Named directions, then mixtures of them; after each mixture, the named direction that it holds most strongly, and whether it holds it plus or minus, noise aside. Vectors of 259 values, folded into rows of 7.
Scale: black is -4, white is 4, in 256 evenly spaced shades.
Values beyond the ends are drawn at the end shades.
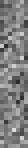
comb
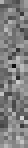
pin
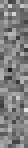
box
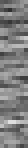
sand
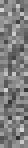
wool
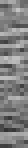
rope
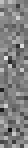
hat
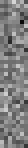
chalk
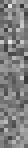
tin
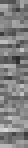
rope, minus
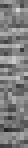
rope, plus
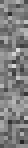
pin, minus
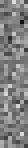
chalk, plus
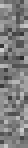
comb, minus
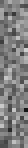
box, minus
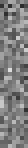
box, minus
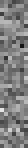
hat, minus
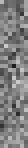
pin, plus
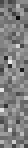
hat, minus
